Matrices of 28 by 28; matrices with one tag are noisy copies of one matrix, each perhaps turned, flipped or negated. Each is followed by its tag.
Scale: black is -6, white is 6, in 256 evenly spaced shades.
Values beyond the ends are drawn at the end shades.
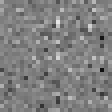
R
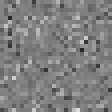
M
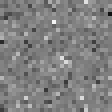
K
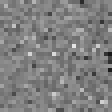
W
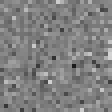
W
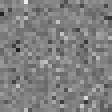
K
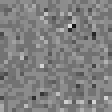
M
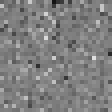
W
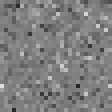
K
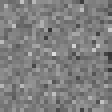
W
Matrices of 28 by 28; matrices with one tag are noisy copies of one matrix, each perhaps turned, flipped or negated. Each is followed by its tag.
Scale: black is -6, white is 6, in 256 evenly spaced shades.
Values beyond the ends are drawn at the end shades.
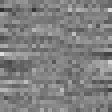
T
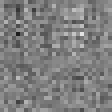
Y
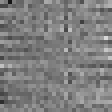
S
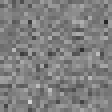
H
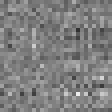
Y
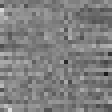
S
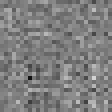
Y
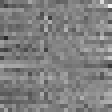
S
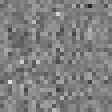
H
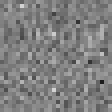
H
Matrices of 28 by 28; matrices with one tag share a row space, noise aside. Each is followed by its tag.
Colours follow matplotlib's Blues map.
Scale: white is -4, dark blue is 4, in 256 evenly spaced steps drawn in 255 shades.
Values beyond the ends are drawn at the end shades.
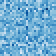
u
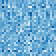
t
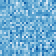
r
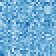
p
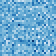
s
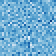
t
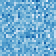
s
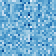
t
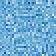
s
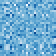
u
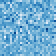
u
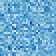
p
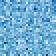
u
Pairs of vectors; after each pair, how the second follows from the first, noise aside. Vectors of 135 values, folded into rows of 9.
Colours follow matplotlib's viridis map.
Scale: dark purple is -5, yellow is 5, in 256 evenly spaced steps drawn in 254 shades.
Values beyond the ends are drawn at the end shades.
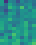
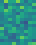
sign-scrambled.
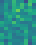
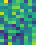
reversed, negated, scaled up.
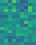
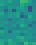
negated, partly zeroed.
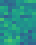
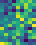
reversed, scaled up.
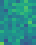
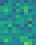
sign-scrambled.
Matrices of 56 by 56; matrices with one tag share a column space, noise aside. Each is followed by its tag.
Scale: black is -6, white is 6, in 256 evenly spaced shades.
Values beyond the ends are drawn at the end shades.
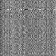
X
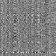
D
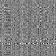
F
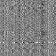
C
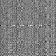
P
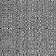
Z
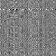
X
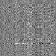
F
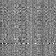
F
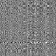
C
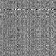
X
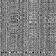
D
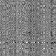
C
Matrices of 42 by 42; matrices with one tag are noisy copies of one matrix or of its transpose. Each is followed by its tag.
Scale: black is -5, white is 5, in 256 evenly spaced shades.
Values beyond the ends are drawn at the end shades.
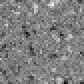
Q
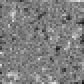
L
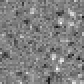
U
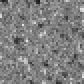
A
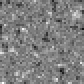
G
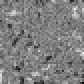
L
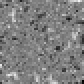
L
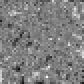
L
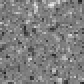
Q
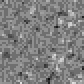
U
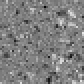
U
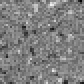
Q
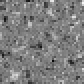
G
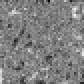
L
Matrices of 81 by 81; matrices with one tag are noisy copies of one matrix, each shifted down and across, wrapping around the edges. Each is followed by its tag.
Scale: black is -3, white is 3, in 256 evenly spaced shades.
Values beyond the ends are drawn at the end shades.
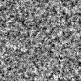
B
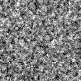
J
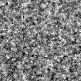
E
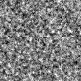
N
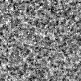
B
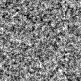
B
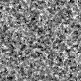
N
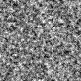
N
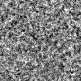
B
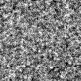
E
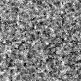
E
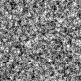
J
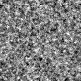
N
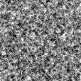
J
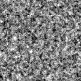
J
